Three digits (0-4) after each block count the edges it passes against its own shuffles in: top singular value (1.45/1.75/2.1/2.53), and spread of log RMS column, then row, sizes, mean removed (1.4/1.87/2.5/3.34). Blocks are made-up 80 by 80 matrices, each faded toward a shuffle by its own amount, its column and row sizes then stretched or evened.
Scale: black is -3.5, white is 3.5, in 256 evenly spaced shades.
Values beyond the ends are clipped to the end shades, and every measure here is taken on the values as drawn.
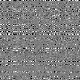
4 1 4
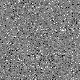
1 0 1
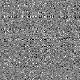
3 1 2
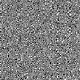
2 2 0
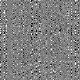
3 4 2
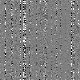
2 4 1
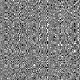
4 3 0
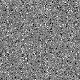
1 1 0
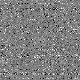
2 0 3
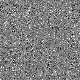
0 1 0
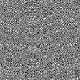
3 0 2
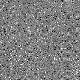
2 0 0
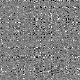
1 2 3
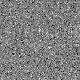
2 0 0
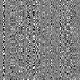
4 4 1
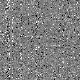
0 3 1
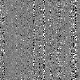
2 4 0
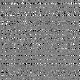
3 2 4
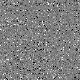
1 1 2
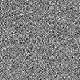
3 0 0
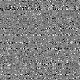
3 0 3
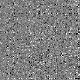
2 2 2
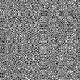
3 0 0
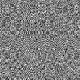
3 0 1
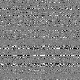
3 0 4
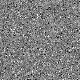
0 0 1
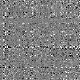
3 3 3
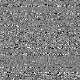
0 0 4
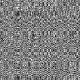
4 3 0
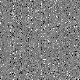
0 3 0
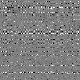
4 1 4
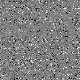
1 1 2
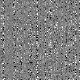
1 4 0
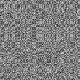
4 0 0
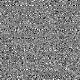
1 0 3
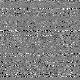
1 1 4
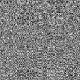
3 0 2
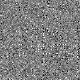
0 2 2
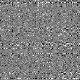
3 2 3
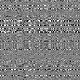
4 1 4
